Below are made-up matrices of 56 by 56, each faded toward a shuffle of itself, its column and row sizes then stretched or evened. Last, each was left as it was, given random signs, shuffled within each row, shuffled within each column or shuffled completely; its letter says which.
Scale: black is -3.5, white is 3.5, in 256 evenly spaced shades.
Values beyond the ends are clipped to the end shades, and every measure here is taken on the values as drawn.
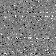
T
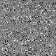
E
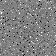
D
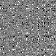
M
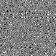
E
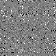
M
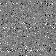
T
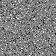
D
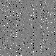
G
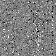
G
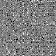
M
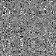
M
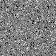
D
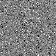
G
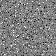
D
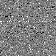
T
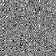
M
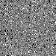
E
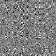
M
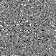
T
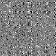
M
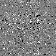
E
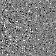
G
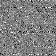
T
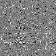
E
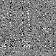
E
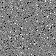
D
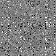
E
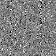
G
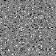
M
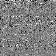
T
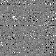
E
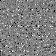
T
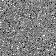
D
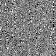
G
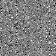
G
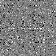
E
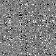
E
